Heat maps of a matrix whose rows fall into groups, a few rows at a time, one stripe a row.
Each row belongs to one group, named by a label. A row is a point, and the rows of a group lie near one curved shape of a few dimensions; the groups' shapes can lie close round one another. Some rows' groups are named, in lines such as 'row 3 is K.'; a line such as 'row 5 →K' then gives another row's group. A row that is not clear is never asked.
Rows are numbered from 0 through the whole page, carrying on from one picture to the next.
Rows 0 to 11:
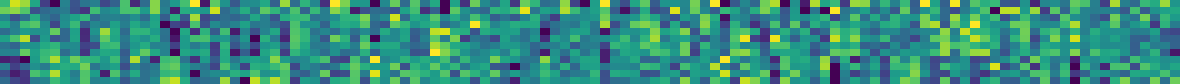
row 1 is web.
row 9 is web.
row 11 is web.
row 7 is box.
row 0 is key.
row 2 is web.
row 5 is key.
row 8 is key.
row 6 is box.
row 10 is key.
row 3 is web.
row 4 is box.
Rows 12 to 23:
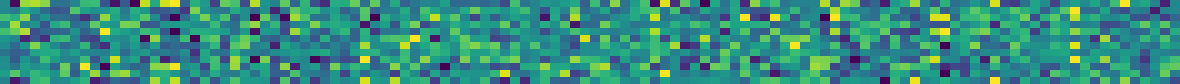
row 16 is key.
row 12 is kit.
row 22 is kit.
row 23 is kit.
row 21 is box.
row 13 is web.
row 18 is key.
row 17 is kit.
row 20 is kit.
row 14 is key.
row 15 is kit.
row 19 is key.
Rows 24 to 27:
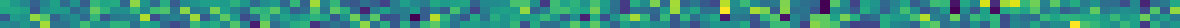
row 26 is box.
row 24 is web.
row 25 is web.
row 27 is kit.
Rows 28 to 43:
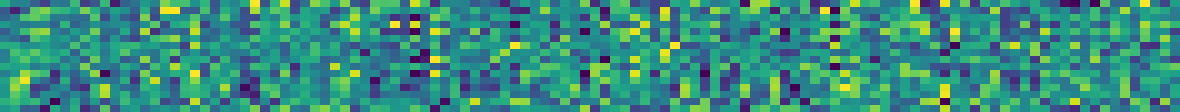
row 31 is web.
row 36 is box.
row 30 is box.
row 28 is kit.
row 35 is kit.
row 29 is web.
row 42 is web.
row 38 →box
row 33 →web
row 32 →box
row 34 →web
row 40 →key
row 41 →key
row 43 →kit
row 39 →key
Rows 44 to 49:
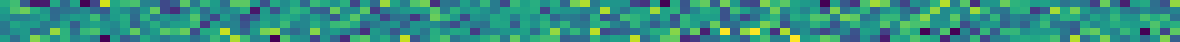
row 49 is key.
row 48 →web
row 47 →key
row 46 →box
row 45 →key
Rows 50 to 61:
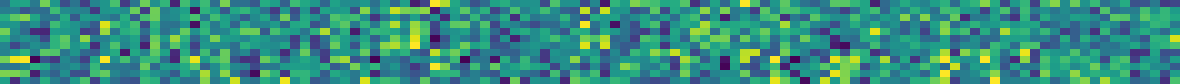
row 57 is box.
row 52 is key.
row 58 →key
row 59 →box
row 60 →key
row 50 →box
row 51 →kit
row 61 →kit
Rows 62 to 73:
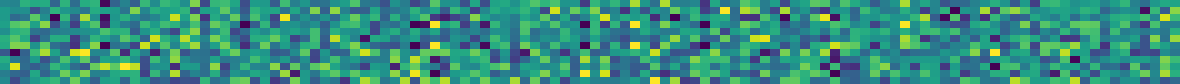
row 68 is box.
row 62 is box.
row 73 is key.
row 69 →web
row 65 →box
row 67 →web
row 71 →kit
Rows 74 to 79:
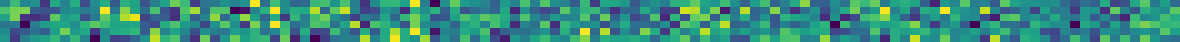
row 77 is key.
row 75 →key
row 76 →kit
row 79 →kit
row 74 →kit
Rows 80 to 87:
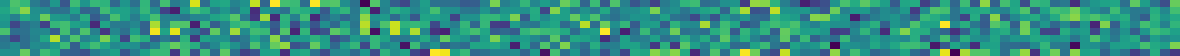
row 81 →key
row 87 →box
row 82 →kit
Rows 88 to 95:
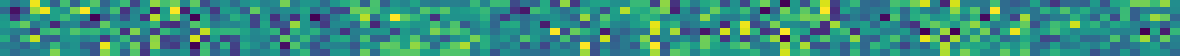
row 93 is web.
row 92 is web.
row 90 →kit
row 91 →key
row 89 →web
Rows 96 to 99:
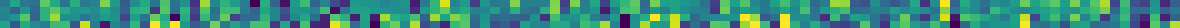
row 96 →key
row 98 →box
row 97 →key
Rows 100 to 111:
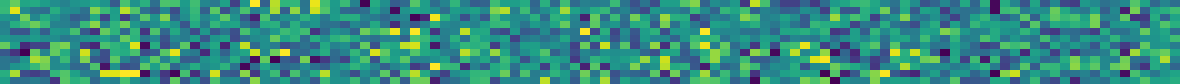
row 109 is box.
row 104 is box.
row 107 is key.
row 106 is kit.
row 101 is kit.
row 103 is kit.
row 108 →kit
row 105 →key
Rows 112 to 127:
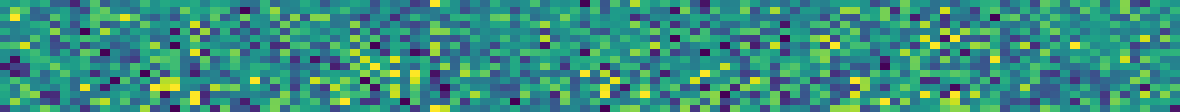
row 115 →box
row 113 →key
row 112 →box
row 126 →key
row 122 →box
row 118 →key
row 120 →kit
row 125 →web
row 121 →key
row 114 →kit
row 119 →box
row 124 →box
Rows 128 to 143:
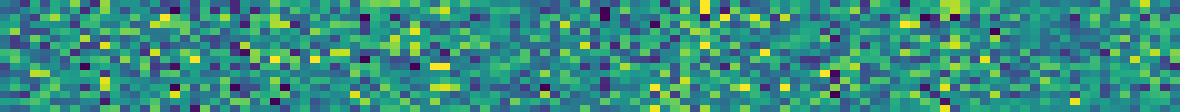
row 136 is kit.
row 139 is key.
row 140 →box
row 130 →web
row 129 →box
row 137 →box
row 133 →web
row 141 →web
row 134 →box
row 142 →key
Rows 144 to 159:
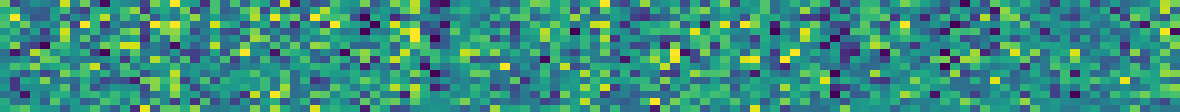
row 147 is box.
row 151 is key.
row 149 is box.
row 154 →box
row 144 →box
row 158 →box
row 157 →key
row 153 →kit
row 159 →kit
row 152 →box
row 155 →kit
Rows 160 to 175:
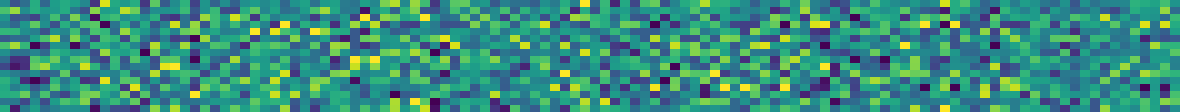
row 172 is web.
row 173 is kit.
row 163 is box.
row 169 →web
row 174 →box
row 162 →kit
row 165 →key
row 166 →web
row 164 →kit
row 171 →kit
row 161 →kit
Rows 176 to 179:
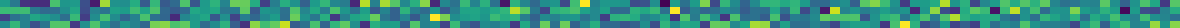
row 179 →web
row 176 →kit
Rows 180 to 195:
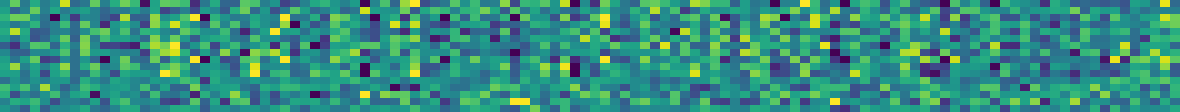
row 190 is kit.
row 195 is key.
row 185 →box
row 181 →key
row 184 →key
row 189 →kit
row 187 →web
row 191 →key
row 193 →kit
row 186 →kit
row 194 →web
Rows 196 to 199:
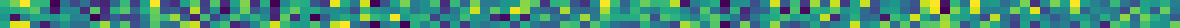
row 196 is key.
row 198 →kit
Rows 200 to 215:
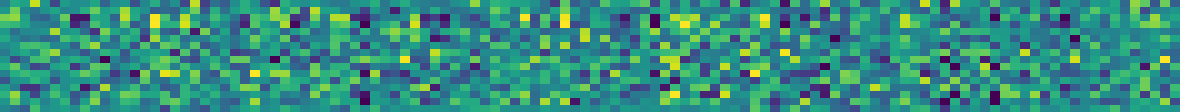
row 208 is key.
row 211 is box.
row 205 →box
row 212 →kit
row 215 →key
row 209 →web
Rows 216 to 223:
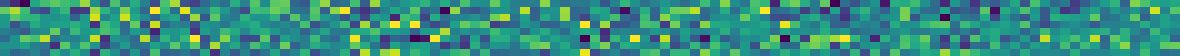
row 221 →box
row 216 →key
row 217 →web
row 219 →box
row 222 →box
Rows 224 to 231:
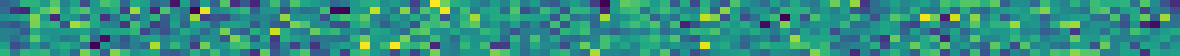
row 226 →web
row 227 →web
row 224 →box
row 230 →kit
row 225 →key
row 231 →kit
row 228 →key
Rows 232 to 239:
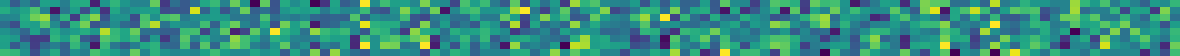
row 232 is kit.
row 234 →kit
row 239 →web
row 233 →web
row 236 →key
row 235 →kit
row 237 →kit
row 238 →kit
